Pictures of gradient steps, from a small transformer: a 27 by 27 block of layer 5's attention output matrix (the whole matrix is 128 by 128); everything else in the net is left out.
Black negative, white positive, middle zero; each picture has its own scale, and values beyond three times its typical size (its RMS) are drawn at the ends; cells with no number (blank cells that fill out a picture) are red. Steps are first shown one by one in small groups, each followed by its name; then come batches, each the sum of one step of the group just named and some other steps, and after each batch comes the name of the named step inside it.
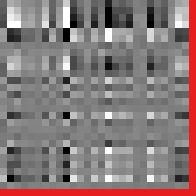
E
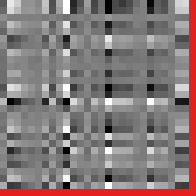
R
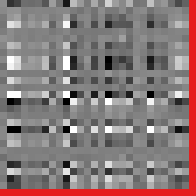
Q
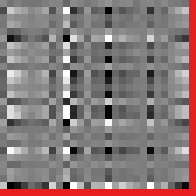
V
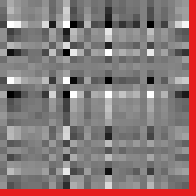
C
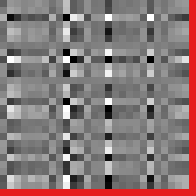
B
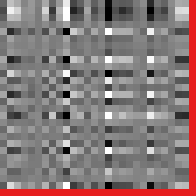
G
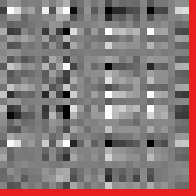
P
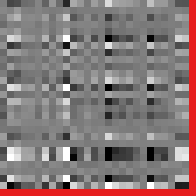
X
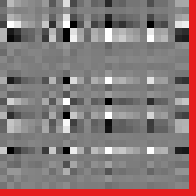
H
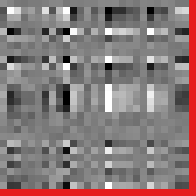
P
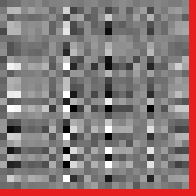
B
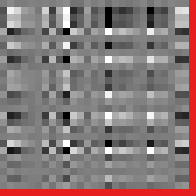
G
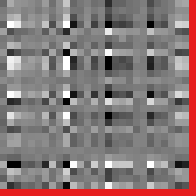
Q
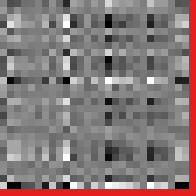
X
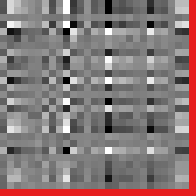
H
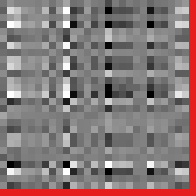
Q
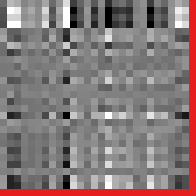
E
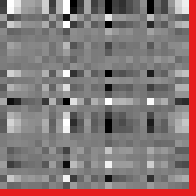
R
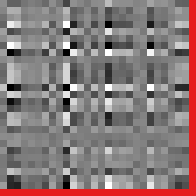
Q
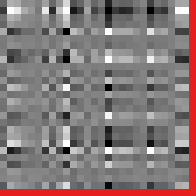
G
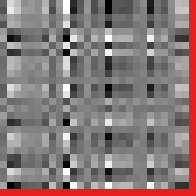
V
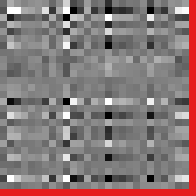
B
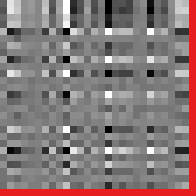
G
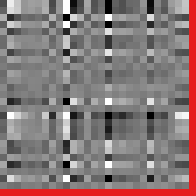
B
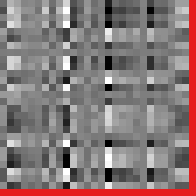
P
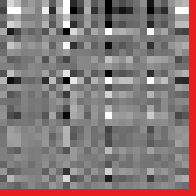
G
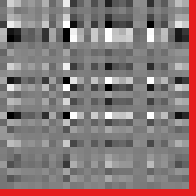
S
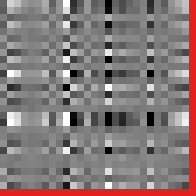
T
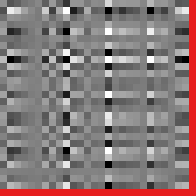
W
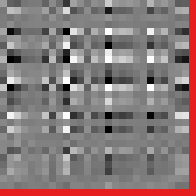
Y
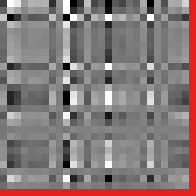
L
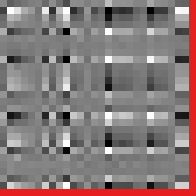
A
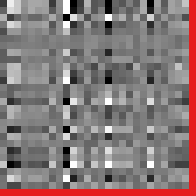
L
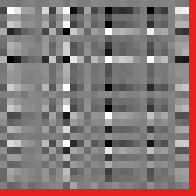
A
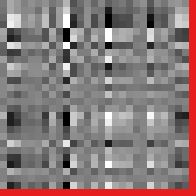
S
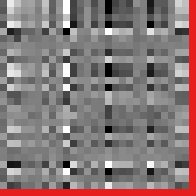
S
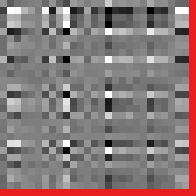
A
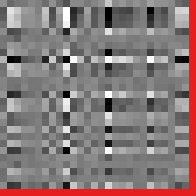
W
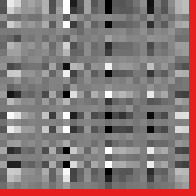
L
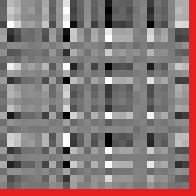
S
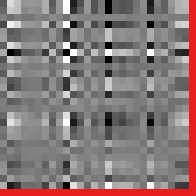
T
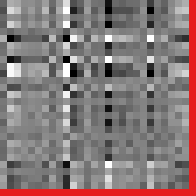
T
